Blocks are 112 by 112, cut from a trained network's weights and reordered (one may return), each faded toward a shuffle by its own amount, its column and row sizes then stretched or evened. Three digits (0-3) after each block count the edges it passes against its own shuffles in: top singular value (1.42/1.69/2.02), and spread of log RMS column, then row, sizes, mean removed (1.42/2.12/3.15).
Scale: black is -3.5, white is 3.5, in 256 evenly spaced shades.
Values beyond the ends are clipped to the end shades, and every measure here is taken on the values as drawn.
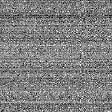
3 1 2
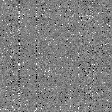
2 2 0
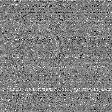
2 1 2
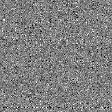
1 2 1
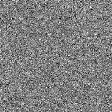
1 0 1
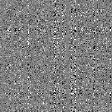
0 3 2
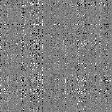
1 3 2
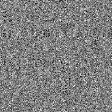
2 2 1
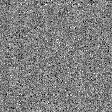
0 0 1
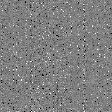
0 2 1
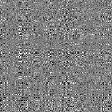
3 3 3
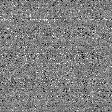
0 0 2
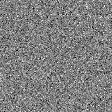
0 0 0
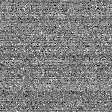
3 0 1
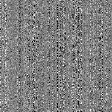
2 3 0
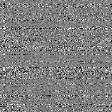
2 2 3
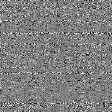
0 1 3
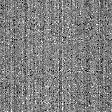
3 1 1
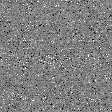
0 0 1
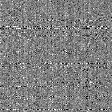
3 1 2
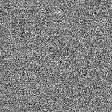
2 0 1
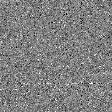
0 1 1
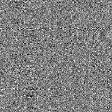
2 1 2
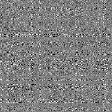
2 2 3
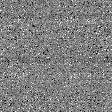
0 0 1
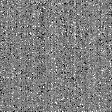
1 1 1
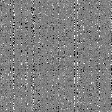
1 3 0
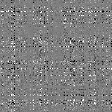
1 3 3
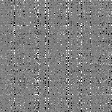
2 3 2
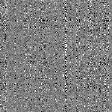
0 3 2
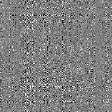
2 3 2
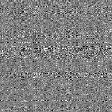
2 2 3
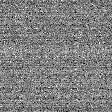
2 0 0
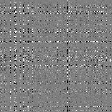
3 3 3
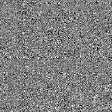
1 2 2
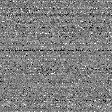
2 0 2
